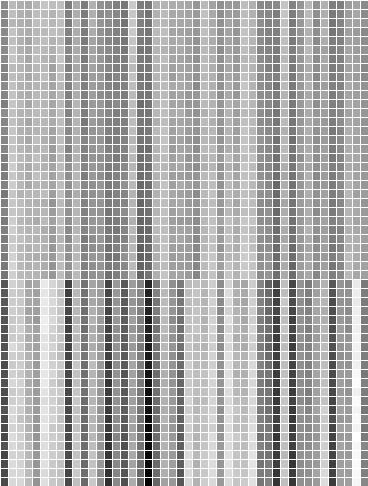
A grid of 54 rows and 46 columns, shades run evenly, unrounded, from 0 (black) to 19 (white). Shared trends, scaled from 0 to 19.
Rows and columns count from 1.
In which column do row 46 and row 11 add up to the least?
19
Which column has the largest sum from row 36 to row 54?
45
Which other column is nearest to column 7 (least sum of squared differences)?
24
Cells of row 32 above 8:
37
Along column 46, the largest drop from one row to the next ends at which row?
32
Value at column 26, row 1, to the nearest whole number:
14
